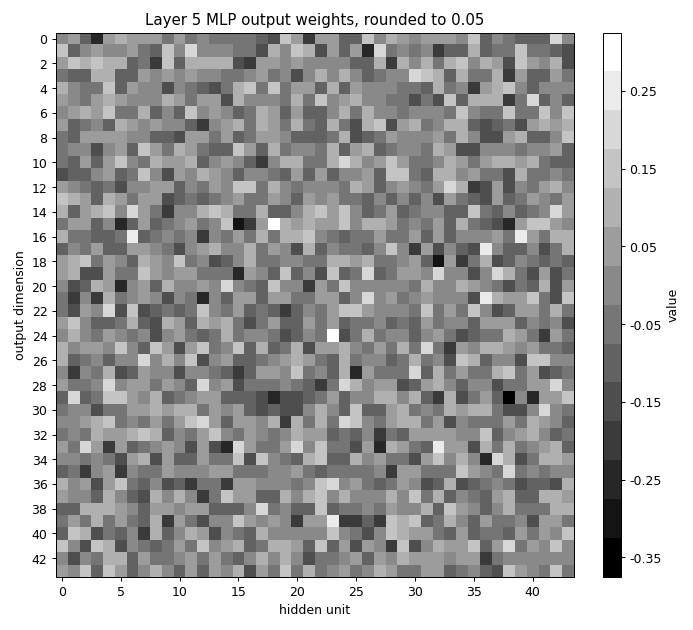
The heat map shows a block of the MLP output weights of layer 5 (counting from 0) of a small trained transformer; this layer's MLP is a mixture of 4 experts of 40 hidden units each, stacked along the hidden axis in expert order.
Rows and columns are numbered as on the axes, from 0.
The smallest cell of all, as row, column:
29, 38
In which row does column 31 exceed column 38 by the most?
3
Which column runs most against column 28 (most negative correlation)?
0
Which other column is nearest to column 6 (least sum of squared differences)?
13
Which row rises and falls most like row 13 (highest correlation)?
36
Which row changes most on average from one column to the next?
33
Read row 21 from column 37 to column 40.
0.1 0.05 0.05 0.15
